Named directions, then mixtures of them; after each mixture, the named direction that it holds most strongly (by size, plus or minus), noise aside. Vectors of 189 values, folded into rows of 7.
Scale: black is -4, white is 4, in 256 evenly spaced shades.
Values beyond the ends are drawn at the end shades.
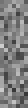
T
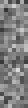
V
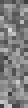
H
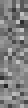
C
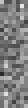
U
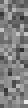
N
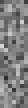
T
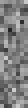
H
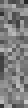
H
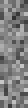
N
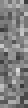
T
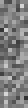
U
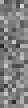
U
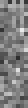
V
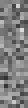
C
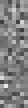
C
